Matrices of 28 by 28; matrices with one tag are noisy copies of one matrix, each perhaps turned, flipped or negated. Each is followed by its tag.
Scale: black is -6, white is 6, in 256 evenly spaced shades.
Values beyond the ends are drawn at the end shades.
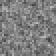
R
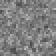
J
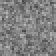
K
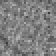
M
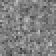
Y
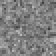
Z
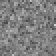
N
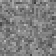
K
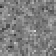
J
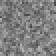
R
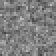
Z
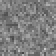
N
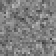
M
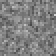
K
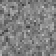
R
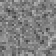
M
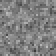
J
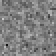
Y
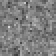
Z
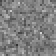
R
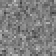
Z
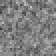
J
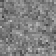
K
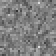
J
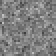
N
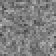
K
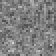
K
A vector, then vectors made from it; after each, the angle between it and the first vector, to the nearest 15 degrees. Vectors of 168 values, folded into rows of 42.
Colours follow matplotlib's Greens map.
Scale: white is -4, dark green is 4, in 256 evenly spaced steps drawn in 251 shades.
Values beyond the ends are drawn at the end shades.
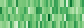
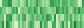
75 degrees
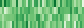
105 degrees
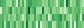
135 degrees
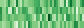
30 degrees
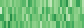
120 degrees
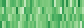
120 degrees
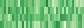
105 degrees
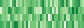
150 degrees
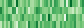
30 degrees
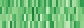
75 degrees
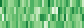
120 degrees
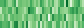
165 degrees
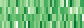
30 degrees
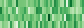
15 degrees
